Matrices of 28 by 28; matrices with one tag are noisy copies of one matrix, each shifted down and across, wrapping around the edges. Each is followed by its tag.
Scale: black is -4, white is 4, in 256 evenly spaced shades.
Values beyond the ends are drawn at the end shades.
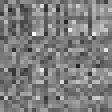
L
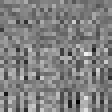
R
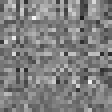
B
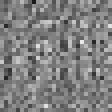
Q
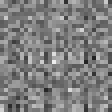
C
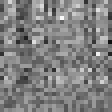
B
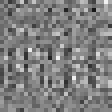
Q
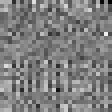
R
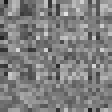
B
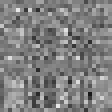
L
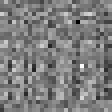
Q
